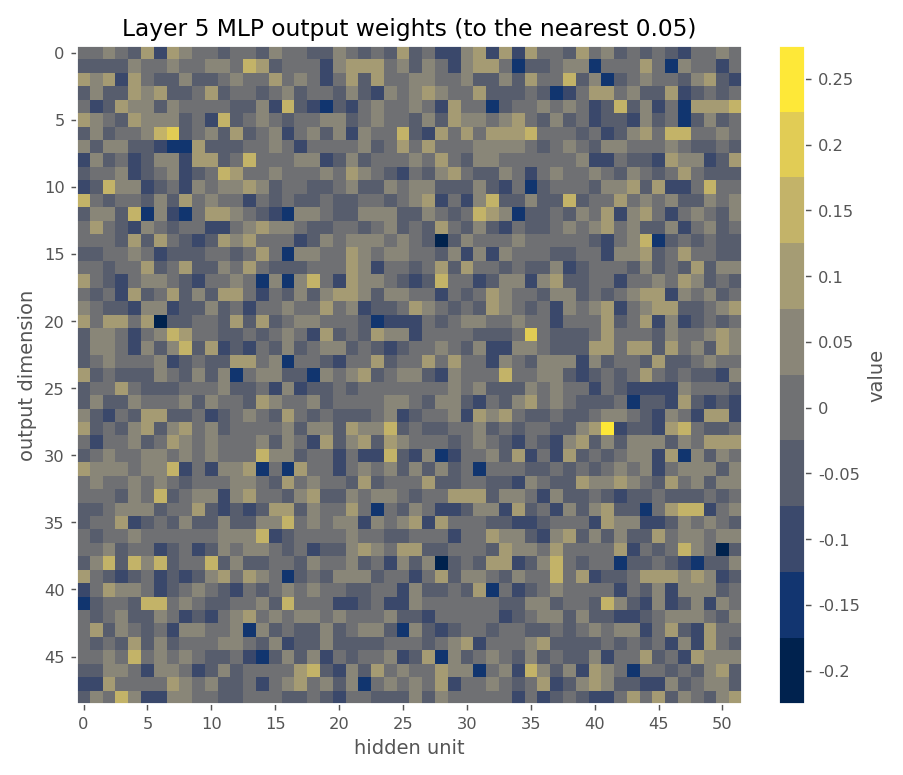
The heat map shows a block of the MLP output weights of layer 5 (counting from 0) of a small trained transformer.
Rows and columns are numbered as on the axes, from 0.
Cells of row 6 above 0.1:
6
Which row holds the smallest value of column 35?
10
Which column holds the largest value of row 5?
11
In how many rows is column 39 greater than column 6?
16
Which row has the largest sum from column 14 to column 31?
35
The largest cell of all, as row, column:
28, 41
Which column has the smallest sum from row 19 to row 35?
45
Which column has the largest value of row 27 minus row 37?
50
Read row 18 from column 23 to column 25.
-0.05 0.05 0.05
